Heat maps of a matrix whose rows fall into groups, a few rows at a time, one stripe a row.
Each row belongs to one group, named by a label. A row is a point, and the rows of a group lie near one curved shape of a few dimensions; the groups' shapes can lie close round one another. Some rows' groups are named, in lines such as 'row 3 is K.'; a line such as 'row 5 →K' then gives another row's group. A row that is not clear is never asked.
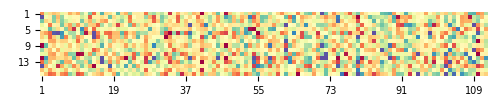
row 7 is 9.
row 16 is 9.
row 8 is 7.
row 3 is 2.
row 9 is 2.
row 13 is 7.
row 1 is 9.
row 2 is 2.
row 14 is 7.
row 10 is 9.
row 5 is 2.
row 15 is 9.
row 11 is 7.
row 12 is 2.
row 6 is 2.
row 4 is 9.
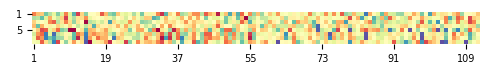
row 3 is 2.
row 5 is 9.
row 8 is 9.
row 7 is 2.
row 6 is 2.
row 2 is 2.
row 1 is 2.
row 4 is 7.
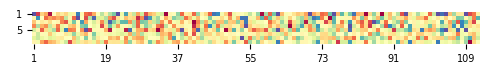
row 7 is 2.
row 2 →2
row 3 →9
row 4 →9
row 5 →9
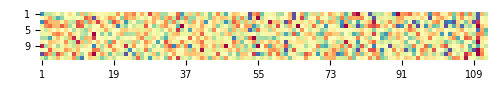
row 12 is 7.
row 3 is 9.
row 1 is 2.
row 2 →2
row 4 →9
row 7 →2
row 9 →2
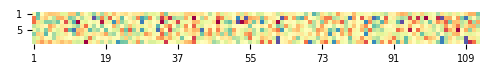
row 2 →7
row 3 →2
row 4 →7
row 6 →2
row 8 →9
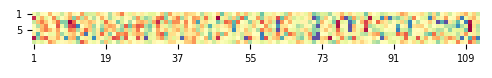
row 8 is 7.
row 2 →2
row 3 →9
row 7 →2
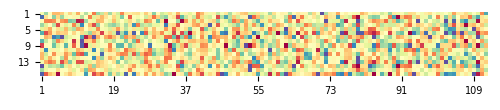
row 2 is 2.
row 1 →2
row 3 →9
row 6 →9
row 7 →2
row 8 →7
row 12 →9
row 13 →9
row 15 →2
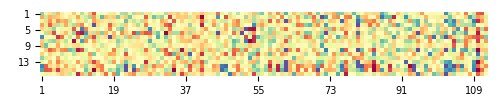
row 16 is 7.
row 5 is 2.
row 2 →9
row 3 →9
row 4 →9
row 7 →7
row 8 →2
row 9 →2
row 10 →9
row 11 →2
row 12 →2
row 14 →9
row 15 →9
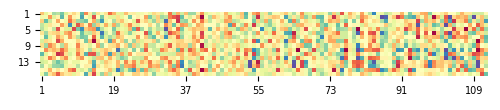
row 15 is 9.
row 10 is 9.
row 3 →7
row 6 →7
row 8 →7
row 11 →7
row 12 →9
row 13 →2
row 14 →2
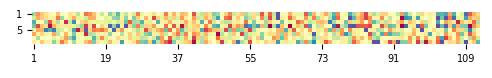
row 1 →9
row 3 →7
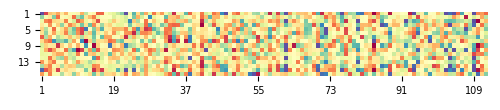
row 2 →7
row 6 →7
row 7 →2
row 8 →2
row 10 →9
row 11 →7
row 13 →9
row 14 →9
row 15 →9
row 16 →2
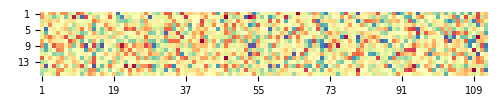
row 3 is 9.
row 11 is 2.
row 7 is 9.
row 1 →9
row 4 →2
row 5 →7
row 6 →7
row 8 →9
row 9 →2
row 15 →7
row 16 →2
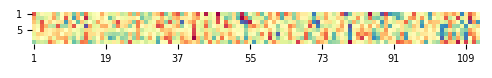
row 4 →9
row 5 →9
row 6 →9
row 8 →7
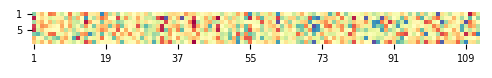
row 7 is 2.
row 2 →2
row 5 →2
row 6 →7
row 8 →9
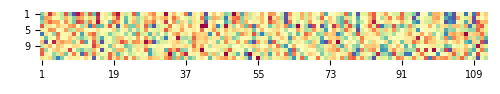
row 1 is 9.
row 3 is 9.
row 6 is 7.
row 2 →9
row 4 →9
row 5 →9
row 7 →7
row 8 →2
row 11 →2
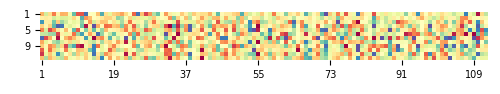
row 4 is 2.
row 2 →2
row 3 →2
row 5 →2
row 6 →7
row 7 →9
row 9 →9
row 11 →2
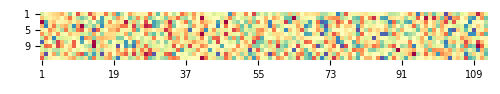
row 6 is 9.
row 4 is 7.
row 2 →7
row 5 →9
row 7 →2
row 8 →7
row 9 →9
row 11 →7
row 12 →9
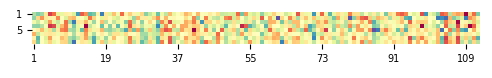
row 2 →9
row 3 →7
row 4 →2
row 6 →2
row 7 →7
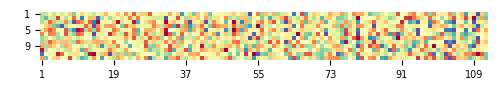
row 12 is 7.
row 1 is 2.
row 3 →9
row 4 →2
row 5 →9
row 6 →9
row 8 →9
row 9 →7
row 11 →7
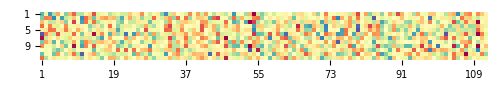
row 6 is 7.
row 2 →2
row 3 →2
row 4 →9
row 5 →9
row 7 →2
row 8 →2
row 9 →2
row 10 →2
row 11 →7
